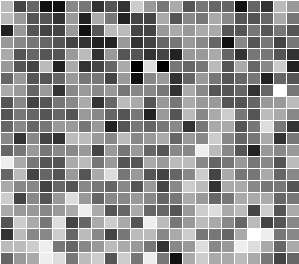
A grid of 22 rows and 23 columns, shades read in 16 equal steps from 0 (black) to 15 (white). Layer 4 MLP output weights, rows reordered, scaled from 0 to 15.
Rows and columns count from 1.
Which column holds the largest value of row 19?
12
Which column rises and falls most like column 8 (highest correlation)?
18
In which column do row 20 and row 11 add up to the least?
9
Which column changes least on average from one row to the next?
3
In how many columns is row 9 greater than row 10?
11
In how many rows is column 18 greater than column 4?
14
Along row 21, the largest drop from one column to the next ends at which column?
5
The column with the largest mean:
16
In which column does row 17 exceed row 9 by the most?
1
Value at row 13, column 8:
4
